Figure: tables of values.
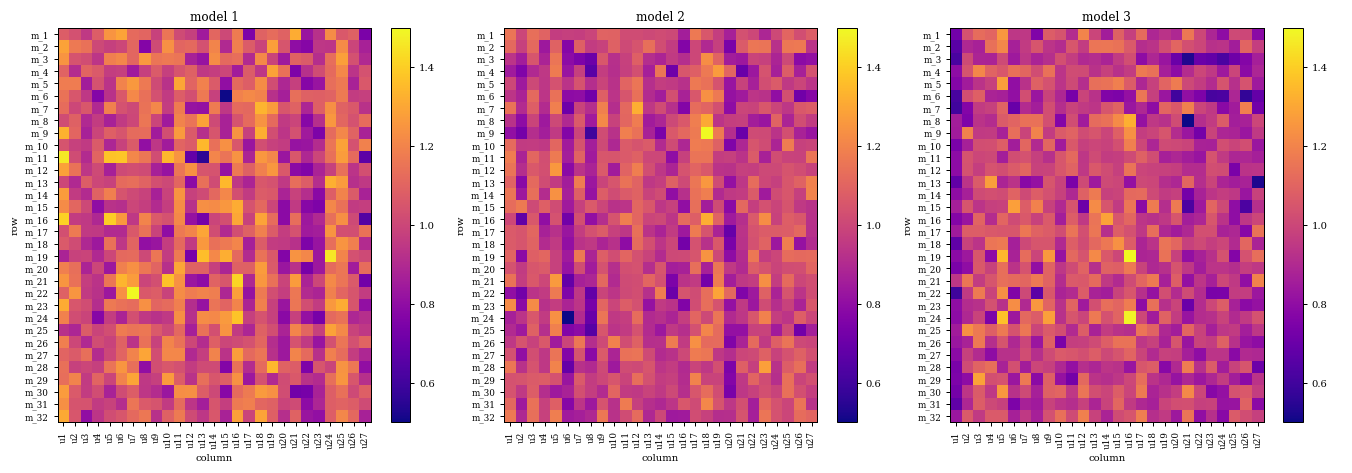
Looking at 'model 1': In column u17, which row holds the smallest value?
m_1
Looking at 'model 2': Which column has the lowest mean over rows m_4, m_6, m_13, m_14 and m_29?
u8
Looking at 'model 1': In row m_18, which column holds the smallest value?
u22
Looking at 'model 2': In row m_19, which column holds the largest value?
u18
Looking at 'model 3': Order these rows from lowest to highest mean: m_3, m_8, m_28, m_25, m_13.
m_3, m_13, m_28, m_8, m_25
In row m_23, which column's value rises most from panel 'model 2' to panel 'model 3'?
u8
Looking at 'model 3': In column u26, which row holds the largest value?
m_7
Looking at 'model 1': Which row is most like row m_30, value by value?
m_12
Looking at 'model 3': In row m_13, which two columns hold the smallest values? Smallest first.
u27, u1
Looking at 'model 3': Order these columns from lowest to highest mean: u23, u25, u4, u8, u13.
u25, u23, u8, u4, u13
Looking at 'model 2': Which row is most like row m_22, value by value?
m_4
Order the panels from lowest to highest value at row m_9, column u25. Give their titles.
model 3, model 2, model 1
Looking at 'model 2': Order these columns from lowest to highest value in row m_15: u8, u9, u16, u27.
u16, u27, u9, u8
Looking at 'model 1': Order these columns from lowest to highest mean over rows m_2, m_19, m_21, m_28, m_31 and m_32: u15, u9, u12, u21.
u12, u15, u9, u21
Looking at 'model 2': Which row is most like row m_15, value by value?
m_29
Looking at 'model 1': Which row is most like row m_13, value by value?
m_25
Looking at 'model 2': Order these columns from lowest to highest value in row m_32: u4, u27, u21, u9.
u4, u21, u27, u9
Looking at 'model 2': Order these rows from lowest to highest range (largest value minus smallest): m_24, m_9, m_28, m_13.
m_13, m_28, m_24, m_9
